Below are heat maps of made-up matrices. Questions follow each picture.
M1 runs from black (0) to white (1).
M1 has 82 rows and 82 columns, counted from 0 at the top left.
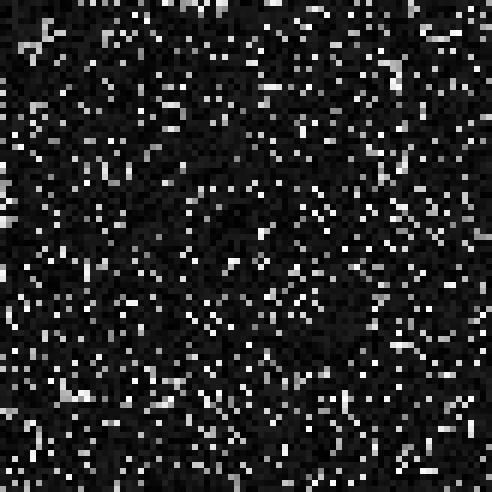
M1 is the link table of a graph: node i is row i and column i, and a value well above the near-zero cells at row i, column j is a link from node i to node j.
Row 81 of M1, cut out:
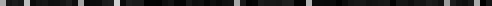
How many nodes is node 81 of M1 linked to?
8
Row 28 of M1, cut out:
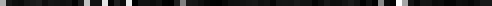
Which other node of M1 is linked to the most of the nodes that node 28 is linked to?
node 27
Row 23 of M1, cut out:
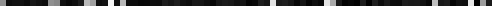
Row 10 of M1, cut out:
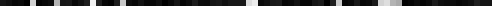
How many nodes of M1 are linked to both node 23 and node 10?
3
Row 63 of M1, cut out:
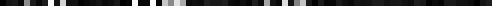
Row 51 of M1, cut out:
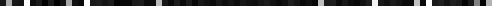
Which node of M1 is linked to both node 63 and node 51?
node 4
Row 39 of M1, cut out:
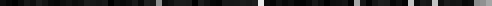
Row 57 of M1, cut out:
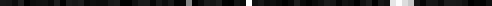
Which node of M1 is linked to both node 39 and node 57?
node 68
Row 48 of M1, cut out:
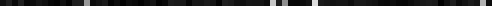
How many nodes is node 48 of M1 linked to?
5
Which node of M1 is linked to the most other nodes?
node 66
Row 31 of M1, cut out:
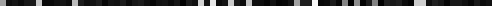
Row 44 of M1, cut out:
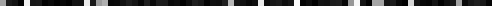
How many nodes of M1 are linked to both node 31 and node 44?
5
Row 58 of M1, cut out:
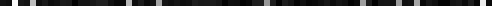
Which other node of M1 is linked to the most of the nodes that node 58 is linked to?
node 76
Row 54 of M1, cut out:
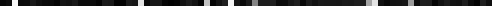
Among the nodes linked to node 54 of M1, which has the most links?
node 62
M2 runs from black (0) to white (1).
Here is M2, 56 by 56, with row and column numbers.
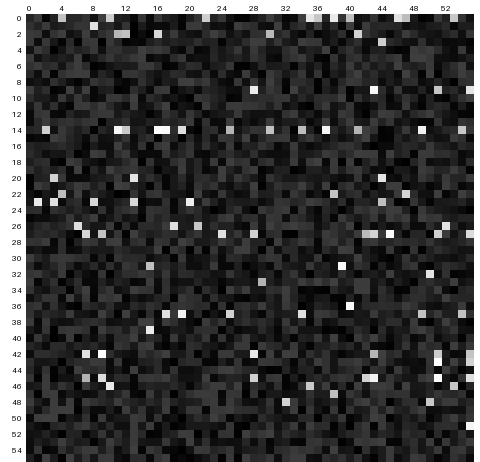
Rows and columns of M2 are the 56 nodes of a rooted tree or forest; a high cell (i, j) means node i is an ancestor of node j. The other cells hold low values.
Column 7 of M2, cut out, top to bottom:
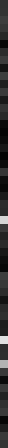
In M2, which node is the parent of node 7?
42
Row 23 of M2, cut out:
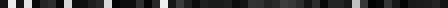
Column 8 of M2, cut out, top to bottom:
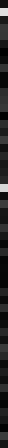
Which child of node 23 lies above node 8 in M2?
1
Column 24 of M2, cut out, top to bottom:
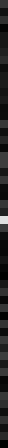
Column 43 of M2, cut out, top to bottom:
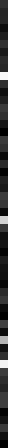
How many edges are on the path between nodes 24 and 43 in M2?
5
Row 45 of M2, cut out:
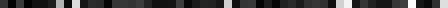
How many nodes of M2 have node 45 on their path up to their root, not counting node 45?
7
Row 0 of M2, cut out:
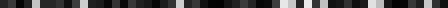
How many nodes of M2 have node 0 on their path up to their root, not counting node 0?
10
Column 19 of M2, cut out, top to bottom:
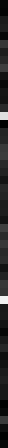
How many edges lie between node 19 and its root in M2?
2
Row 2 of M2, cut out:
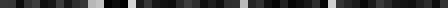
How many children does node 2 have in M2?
5
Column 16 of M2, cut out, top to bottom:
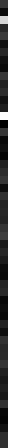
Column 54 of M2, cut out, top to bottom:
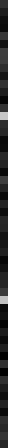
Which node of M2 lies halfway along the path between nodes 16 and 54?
14
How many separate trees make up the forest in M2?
9
